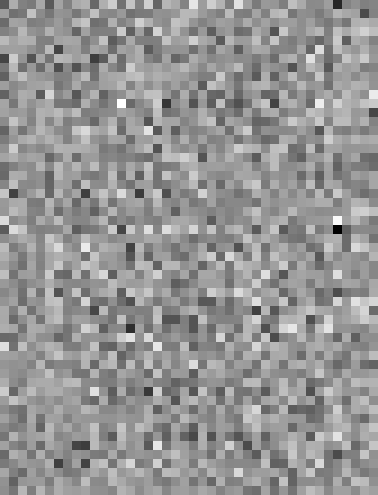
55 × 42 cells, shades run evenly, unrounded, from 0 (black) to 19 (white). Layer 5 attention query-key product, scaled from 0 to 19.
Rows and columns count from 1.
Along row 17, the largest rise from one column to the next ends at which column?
19
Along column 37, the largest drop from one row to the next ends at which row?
38
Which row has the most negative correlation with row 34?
52
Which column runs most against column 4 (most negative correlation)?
35
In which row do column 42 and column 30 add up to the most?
12
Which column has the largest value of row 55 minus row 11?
5
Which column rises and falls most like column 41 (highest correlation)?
40
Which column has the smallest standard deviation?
8
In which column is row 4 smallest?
31
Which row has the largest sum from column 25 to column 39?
37
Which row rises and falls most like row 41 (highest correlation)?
1
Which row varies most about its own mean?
26
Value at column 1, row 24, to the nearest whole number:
11
